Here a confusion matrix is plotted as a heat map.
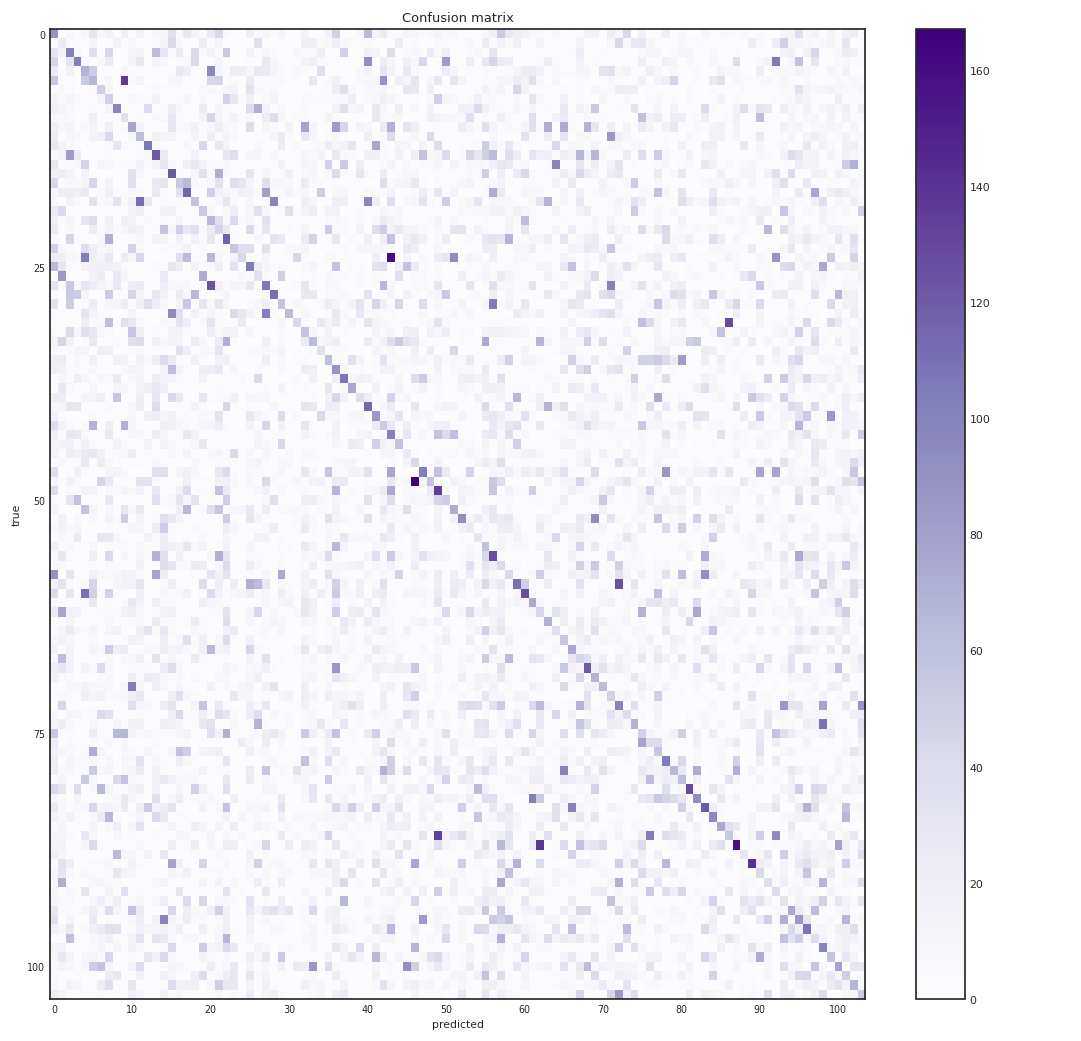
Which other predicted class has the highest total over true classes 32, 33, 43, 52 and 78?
22
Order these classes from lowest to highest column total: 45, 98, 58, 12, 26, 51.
12, 51, 26, 45, 98, 58
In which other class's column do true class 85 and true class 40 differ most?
63
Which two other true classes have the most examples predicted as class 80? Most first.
35, 58
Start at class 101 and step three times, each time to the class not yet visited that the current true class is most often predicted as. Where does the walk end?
15
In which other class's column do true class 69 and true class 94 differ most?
97
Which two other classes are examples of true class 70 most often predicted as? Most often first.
10, 65
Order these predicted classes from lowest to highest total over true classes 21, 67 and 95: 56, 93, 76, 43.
76, 43, 56, 93
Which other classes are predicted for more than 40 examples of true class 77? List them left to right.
5, 16, 17
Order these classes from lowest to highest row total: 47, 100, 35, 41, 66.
66, 41, 35, 100, 47
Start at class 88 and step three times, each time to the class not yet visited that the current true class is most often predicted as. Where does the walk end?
1
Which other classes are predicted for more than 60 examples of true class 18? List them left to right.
11, 28, 40, 63
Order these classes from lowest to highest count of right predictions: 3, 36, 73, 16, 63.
73, 16, 63, 36, 3
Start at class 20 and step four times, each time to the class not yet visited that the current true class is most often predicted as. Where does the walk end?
9
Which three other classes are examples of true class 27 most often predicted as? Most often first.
20, 71, 42
